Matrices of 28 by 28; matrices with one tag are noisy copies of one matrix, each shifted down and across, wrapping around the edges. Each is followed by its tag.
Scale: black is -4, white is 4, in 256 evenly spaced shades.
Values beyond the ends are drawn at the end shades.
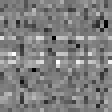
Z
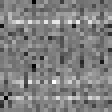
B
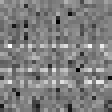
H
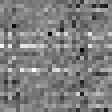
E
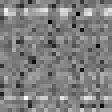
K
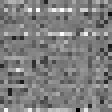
E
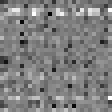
K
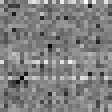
B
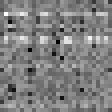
K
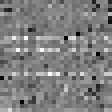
E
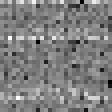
B
